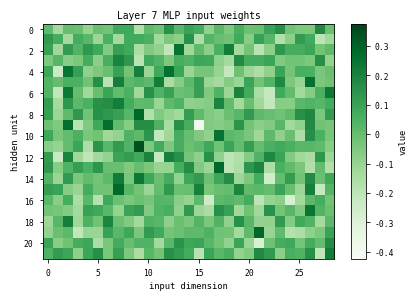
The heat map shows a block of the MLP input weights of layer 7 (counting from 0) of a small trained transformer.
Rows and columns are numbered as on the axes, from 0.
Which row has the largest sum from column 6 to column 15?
14
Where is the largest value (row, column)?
11, 9
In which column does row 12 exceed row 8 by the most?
10
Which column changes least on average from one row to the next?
8
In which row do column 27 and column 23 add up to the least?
1
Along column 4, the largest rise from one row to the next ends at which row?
13
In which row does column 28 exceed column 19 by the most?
21
